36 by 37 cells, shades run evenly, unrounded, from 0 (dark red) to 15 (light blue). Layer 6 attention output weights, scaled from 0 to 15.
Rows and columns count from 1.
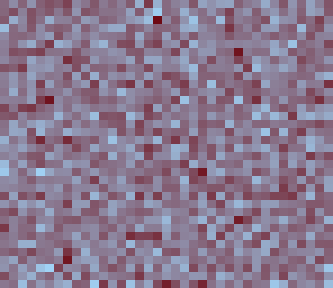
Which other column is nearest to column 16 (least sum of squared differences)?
10
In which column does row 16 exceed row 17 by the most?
26
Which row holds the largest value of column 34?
4
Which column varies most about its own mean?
18
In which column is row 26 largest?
27
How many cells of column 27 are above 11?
4
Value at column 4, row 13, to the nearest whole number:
11
